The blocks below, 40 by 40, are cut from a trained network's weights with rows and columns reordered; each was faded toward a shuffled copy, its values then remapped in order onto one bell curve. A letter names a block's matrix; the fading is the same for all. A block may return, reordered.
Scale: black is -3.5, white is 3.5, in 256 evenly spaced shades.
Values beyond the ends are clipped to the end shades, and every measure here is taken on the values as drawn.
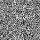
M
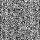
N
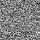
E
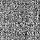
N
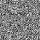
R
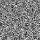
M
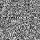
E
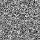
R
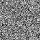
M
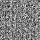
N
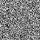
M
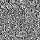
R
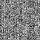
N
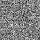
M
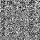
N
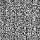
N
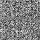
N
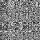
N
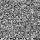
E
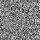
M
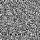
E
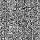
N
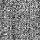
N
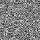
R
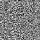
M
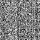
N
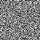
R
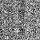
N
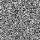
M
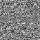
R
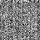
N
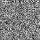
E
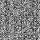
N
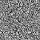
E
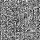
N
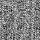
N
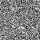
M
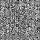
N
